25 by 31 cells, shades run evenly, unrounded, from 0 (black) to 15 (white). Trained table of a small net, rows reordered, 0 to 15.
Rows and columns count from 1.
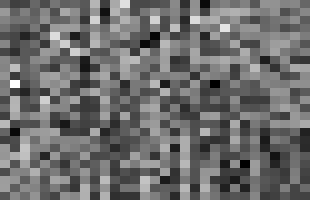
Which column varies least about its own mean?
4
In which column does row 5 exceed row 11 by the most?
22
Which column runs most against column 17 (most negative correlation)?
16
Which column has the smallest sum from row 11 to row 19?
23
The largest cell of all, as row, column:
11, 2
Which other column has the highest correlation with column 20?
12
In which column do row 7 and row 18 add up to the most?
8
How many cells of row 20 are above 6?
13
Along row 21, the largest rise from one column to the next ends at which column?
26
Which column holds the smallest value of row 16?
7
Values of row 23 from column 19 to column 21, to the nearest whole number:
7 5 9
